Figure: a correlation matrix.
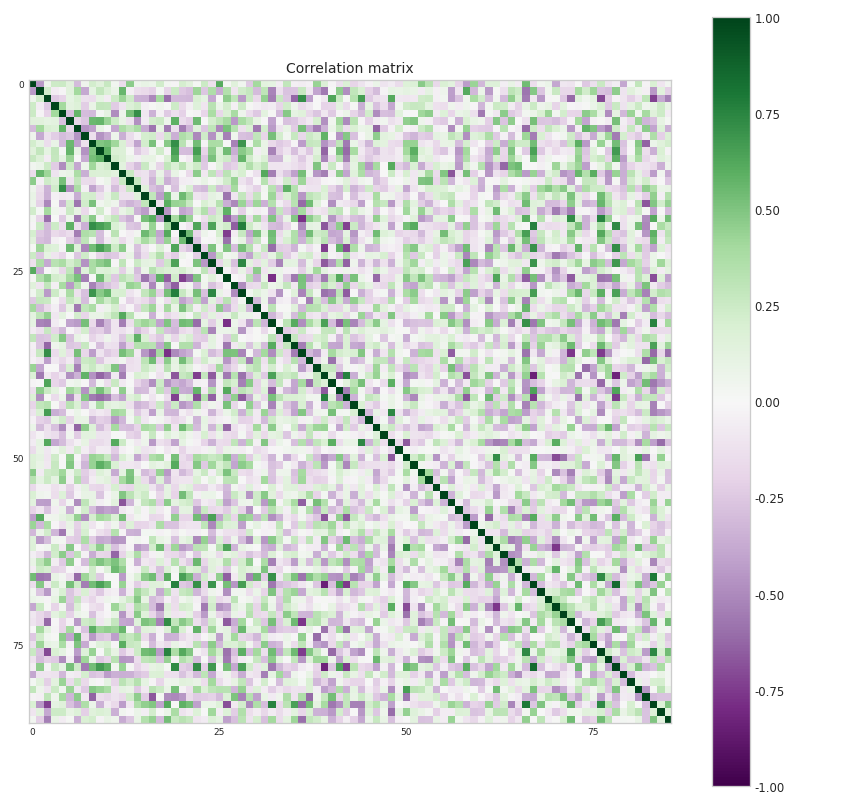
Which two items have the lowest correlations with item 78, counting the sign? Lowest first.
39, 42
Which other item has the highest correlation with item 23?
61
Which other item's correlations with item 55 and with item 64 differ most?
29
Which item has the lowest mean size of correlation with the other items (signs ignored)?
49
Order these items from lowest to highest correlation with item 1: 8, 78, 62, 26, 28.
62, 8, 28, 26, 78
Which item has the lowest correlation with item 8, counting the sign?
82
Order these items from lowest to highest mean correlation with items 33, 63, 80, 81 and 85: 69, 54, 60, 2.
2, 60, 54, 69
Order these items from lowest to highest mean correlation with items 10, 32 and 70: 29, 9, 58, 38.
9, 29, 58, 38
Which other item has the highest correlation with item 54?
70
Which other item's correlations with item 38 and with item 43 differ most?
66
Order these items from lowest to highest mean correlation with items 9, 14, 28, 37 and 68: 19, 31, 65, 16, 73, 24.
31, 65, 73, 16, 19, 24
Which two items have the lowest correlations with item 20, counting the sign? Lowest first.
26, 6
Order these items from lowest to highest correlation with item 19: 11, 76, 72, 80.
80, 11, 72, 76
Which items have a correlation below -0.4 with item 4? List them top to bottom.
11, 46, 60, 77
